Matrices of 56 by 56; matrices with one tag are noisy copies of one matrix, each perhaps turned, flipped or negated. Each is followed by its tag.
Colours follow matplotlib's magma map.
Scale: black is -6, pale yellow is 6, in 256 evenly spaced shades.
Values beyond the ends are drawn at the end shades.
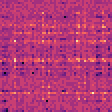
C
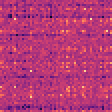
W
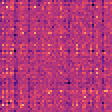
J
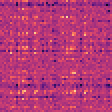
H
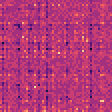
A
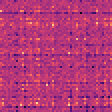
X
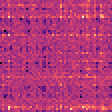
W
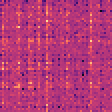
A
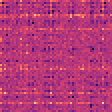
J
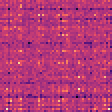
J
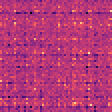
X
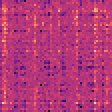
W
